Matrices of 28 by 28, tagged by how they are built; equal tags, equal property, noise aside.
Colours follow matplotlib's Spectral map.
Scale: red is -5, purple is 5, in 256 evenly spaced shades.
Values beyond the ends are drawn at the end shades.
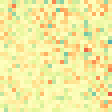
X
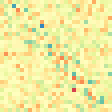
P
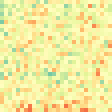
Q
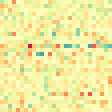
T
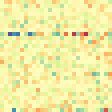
T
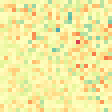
X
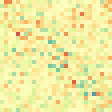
P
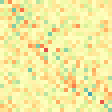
P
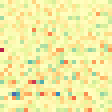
T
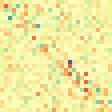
P
